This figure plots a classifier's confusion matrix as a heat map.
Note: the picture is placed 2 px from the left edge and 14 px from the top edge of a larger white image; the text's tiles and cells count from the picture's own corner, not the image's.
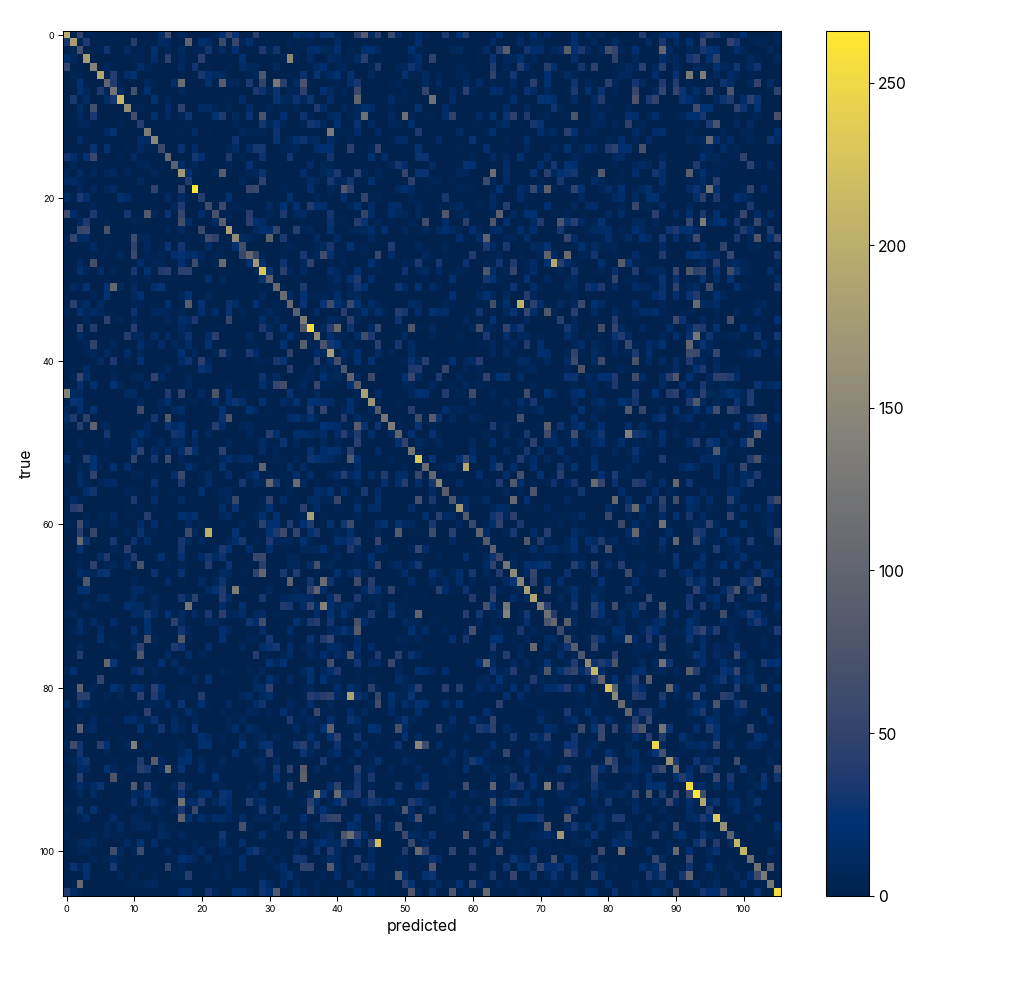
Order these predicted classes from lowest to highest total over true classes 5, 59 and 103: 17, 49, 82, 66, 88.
82, 17, 88, 49, 66
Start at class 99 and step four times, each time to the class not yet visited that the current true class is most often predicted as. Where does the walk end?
93
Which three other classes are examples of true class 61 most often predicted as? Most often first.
21, 84, 49
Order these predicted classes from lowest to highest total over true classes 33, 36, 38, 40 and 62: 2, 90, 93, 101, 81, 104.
104, 101, 81, 90, 2, 93
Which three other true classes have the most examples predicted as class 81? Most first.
57, 80, 77
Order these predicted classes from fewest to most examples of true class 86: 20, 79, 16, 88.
16, 20, 88, 79
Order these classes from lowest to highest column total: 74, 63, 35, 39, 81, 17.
74, 35, 81, 63, 39, 17
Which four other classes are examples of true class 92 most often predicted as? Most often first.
71, 63, 10, 59
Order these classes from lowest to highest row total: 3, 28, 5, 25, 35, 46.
35, 46, 3, 5, 25, 28
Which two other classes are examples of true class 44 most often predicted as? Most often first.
0, 22
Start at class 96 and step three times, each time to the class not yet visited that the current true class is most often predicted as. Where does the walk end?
80
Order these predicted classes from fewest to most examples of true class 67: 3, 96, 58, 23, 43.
58, 23, 96, 43, 3
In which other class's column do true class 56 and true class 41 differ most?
69
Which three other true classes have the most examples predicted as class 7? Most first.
31, 91, 100
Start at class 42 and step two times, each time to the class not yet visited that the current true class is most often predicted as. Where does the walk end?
15
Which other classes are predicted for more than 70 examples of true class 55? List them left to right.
30, 34, 66, 78, 90
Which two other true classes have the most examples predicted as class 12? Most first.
22, 74
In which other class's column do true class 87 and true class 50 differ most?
52
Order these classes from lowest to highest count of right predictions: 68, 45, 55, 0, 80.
55, 45, 68, 0, 80
